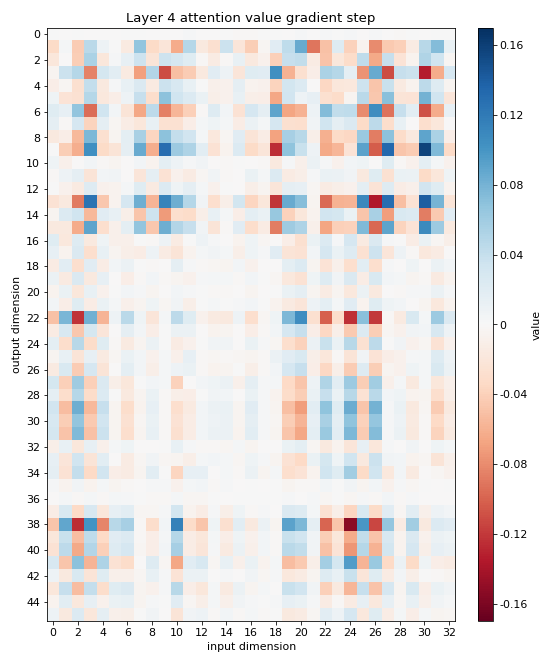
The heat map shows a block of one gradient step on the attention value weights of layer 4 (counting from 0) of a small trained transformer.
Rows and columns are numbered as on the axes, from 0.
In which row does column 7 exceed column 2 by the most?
13
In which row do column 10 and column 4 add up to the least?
1
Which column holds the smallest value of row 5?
18
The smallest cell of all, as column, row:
24, 38
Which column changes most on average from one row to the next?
26
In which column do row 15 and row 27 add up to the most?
30
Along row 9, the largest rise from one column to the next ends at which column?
27
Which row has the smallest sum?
3
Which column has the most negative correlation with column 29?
12
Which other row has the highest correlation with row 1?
25
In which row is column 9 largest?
9
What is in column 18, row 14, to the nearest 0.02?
0.06
